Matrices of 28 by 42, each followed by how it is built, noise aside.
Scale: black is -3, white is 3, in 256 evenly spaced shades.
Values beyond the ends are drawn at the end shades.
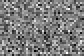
repeating columns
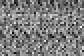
repeating columns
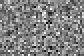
low rank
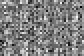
blocks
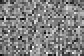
blocks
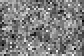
smooth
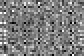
low rank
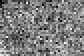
smooth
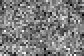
smooth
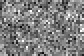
smooth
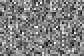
repeating columns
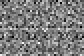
repeating columns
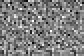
repeating columns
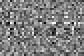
low rank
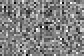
blocks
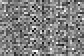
repeating rows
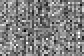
blocks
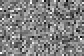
repeating rows
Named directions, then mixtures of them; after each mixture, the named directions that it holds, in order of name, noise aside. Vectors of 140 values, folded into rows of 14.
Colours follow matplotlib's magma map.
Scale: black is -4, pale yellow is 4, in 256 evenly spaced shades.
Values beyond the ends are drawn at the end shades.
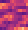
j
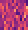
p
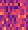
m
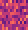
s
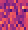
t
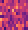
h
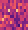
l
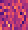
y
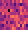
l, s.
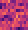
j, l.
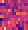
h, j.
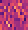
l, y.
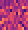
m, t.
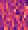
p.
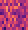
m.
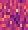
l.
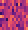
h, m.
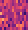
h, y.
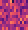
s.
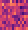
j, l, s.
